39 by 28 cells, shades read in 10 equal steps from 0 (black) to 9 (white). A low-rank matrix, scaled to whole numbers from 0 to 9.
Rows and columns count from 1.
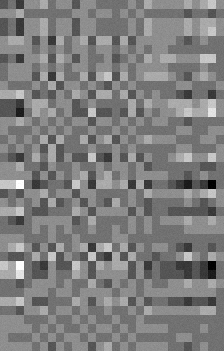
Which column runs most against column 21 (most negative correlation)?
15
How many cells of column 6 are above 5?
9
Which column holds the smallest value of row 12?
3
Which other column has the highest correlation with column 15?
7
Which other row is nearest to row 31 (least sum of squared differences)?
24
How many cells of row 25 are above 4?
16
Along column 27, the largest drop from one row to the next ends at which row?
30
